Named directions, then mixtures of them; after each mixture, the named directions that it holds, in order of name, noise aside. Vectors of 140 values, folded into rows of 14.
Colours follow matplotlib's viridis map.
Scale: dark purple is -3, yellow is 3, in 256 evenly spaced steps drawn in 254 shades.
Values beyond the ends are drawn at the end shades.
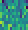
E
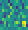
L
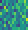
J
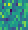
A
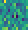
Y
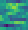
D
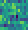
D, Y.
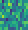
A.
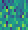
E, J, L.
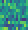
A, D, Y.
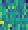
E.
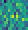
Y.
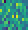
Y.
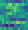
D.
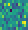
A, L.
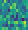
D, L, Y.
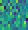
J, L.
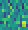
L.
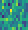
A.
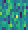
A, E, Y.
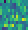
D, Y.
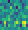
L.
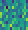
E, J.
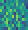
A, J, Y.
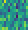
J, L, Y.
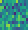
D, J.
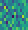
E, J, Y.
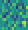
L, Y.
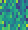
E, J, Y.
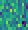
A, J, L.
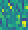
A, L.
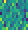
J, Y.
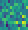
D, J, L.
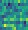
A, D, J.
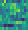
D, Y.
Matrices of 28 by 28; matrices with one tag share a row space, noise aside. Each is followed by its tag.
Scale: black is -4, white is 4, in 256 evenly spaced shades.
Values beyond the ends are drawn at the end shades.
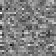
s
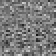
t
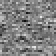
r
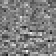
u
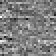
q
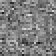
s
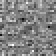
s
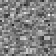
u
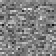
s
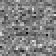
r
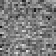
r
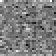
r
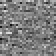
q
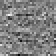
q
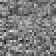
q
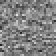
r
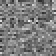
s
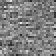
q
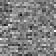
q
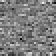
s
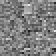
t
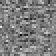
u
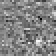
t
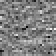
r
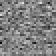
r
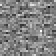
u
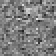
t
